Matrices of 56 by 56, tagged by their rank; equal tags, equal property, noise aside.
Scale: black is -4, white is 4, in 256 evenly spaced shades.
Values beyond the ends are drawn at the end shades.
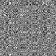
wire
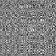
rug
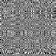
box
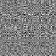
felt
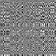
box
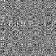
felt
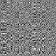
rug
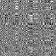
box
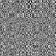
box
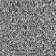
wire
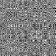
box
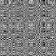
box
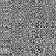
box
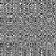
box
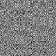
felt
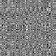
felt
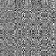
rug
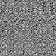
felt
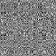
felt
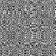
rug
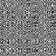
box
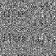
wire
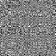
wire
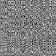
rug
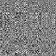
wire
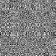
felt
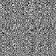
wire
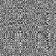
rug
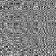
rug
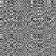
box
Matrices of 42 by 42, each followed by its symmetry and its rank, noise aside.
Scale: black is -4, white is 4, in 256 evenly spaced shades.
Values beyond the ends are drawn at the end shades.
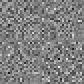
symmetric, rank six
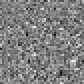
antisymmetric, rank eight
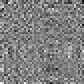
antisymmetric, rank six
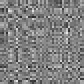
no symmetry, rank four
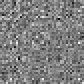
symmetric, rank eight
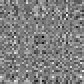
no symmetry, rank six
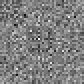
symmetric, rank eight
